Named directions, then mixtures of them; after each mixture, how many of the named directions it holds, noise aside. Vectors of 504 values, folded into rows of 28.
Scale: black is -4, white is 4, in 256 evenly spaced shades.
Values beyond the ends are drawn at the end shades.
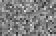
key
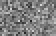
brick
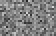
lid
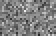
one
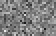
two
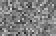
one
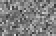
two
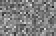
two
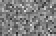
one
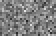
one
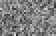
three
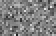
three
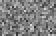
two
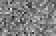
one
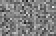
two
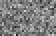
three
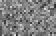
three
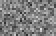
three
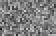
two
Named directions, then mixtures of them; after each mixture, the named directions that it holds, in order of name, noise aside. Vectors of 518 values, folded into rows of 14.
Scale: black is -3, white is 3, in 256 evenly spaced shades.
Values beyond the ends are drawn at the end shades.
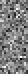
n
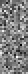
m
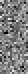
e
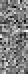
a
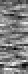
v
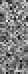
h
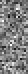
n, v.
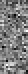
a, n, v.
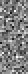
e, m, n.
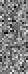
e.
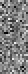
e.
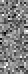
a, e, n.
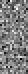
e, m, n.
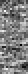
m, v.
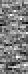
m, v.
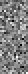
e, m.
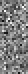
e, h, m.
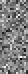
n.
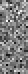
h.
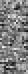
a, n, v.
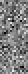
e, m, n.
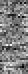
e, n, v.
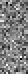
h, n.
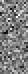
e, h, n.
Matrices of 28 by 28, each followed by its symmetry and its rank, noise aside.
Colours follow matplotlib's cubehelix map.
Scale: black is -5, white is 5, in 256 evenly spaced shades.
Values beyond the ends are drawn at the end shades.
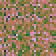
no symmetry, rank four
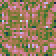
no symmetry, rank four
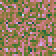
no symmetry, rank six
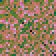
symmetric, rank six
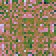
no symmetry, rank five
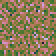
symmetric, rank six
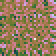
antisymmetric, rank six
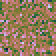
antisymmetric, rank six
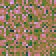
no symmetry, rank four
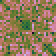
symmetric, rank four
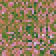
symmetric, rank four
